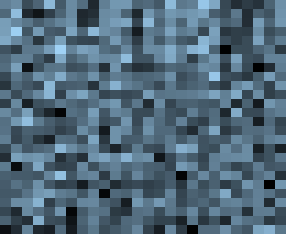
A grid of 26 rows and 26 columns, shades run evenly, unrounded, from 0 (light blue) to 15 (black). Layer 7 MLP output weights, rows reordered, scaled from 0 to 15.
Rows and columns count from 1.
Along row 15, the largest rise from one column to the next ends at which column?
21
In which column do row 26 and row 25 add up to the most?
7
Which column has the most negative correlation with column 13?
1
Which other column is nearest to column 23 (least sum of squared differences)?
13
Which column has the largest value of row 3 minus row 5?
19
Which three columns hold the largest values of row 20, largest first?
17, 26, 10
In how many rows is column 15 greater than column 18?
18
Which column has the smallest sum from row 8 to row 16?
11
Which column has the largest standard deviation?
6
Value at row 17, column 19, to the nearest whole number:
9
